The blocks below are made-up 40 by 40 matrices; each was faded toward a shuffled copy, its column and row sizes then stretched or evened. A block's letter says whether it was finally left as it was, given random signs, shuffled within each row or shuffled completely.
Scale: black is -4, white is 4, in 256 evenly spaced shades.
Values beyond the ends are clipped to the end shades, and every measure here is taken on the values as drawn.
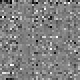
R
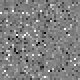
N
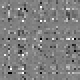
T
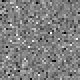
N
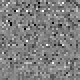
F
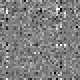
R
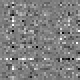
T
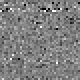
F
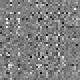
T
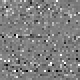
F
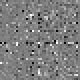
R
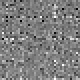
R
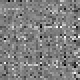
R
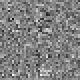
R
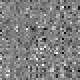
T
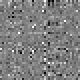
T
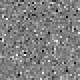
N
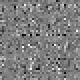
R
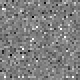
N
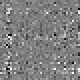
R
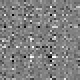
T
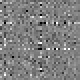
T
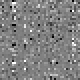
R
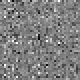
R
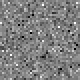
N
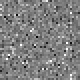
N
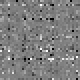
R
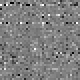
F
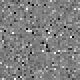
N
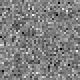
N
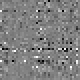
T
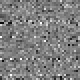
F
